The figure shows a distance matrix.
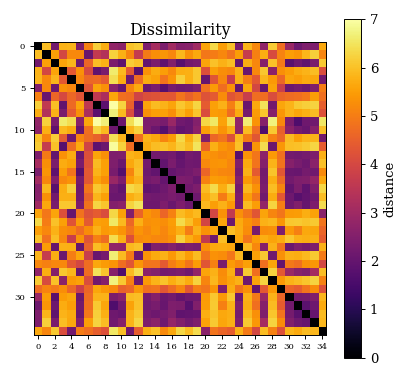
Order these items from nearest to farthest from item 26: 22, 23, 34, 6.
22, 34, 6, 23
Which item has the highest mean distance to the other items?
21
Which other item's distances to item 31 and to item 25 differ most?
9
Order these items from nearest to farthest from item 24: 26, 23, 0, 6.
0, 6, 26, 23
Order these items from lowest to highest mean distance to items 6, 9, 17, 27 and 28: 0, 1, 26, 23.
0, 1, 26, 23
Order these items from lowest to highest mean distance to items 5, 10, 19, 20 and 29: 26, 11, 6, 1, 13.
13, 26, 6, 11, 1
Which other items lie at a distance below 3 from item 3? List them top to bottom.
7, 8, 12, 25, 28
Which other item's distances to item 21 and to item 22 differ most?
23
